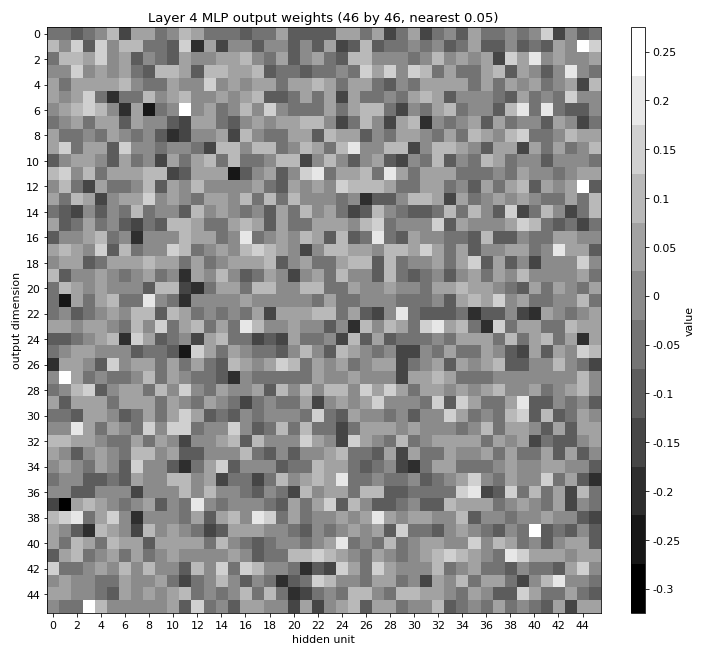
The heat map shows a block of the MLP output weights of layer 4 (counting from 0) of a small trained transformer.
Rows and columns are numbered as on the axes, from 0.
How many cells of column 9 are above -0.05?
27
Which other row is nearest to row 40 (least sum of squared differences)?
28
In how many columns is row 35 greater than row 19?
22
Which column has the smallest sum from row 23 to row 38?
29
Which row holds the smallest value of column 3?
39
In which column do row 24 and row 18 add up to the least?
19
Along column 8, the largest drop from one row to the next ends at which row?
6
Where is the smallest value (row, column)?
37, 1
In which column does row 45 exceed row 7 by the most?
3
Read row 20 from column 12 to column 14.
-0.2 -0.05 0.05
